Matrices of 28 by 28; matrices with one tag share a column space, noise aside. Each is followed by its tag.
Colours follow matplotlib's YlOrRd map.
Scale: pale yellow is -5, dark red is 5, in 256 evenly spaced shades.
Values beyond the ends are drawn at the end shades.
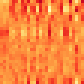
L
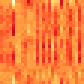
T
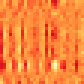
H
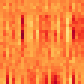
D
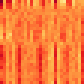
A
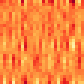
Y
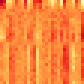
A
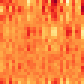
L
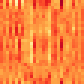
T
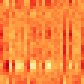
H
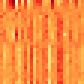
A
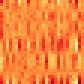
Y
